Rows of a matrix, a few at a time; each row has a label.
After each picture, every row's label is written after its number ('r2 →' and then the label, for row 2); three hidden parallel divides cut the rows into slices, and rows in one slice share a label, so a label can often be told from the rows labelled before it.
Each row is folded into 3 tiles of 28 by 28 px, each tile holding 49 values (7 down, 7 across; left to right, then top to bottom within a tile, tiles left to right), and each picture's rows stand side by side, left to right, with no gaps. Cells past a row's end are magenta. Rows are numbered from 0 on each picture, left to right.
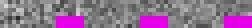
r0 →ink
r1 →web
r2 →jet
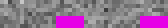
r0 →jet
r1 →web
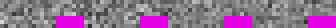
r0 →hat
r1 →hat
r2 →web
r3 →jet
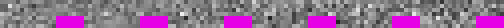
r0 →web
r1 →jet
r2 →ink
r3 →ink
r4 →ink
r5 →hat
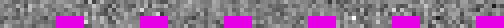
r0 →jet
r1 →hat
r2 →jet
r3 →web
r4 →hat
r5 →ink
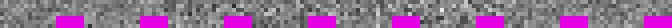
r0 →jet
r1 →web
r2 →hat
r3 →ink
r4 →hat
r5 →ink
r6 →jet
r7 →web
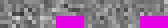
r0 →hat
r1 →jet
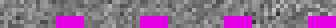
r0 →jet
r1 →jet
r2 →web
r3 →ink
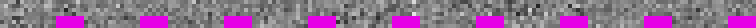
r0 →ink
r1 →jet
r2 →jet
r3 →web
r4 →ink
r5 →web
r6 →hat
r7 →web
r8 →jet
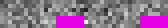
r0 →hat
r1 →hat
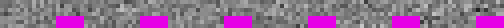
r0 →web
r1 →web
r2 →web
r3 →jet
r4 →web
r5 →ink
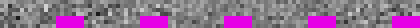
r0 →ink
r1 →hat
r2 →jet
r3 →jet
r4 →ink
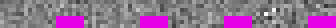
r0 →web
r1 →web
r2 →web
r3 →ink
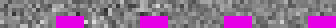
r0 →hat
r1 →hat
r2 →web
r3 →jet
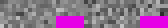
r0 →web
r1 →hat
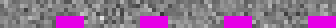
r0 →jet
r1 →hat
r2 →web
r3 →web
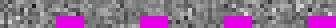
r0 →hat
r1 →jet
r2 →ink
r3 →ink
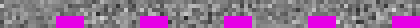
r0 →jet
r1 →hat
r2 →ink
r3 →web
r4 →hat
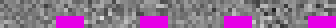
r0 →web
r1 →hat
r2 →web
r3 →hat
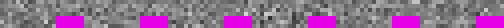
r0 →web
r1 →web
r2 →jet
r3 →ink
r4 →jet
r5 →web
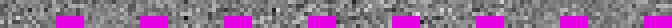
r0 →hat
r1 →web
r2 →ink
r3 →hat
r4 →ink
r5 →ink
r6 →web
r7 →web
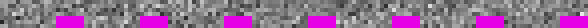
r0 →ink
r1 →hat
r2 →ink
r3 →web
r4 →hat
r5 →hat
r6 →ink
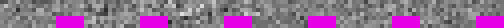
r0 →web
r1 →hat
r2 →ink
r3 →jet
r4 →web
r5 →web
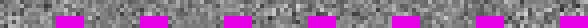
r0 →hat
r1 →jet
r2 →web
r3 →ink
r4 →web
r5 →jet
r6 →ink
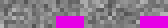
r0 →web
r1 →jet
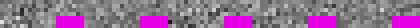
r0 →hat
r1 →jet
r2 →ink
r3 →ink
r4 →jet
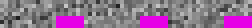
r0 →ink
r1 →hat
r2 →ink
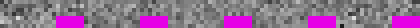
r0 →hat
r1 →jet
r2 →jet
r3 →jet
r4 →hat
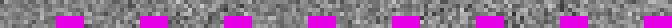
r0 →web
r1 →web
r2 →ink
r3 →web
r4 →jet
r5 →hat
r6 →ink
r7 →web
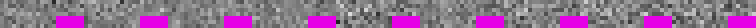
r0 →jet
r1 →jet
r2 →web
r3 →web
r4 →ink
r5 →jet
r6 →ink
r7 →ink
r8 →ink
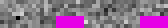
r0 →ink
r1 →hat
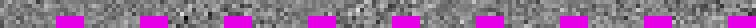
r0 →jet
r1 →web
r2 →ink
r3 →jet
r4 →ink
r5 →web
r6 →web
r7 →web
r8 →hat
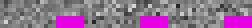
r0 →web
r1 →ink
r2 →ink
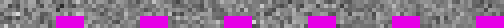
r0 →ink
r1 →web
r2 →web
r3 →hat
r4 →web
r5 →jet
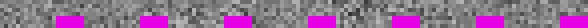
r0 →jet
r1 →jet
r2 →hat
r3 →jet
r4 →hat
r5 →jet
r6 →web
